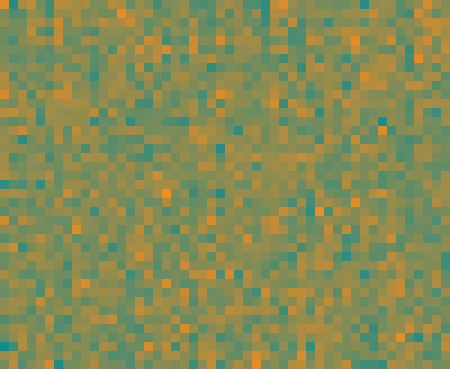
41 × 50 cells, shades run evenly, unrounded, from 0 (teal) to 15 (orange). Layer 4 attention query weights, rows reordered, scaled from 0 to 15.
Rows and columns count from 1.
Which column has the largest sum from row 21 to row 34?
44
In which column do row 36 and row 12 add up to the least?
32
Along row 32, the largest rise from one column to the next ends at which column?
9
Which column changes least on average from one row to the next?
30
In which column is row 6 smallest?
46
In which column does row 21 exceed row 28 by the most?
39
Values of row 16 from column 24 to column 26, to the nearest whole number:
9 9 8
